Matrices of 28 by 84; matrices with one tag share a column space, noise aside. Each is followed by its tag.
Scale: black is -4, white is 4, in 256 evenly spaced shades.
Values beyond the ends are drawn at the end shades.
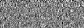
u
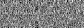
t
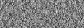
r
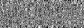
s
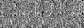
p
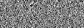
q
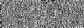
s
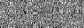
t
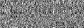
t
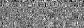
u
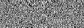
q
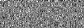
u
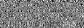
u
